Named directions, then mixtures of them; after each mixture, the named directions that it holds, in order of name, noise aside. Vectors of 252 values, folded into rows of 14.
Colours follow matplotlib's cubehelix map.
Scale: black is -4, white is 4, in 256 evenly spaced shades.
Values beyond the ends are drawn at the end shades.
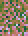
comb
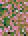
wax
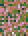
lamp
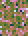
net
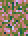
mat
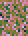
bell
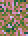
lamp, mat.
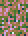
lamp.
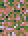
comb, lamp.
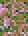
wax.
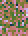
comb, net.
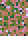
lamp, net, wax.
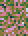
lamp, mat, net.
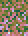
comb, wax.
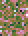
net.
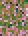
comb, net.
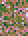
net, wax.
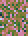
bell, net.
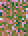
bell, mat, net.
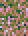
lamp, net.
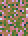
bell, net.
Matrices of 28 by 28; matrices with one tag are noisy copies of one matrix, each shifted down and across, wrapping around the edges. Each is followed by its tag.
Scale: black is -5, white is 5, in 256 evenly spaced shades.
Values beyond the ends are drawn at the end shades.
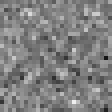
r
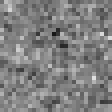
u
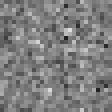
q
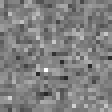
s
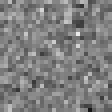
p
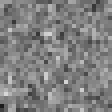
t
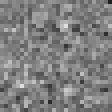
t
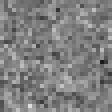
u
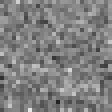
u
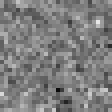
u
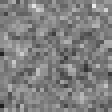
r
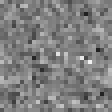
u
